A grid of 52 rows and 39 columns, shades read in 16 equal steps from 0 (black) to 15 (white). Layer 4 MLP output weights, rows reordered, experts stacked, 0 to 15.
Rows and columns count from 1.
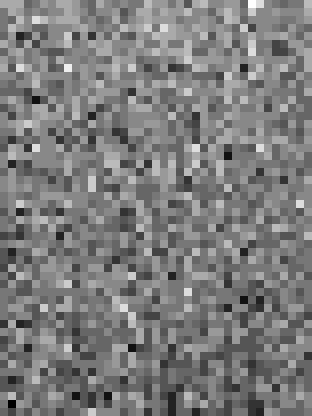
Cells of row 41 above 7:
13
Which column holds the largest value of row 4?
21
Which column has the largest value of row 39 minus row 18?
16
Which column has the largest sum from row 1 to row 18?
29
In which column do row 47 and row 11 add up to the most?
5
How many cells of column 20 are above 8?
17
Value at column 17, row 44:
1
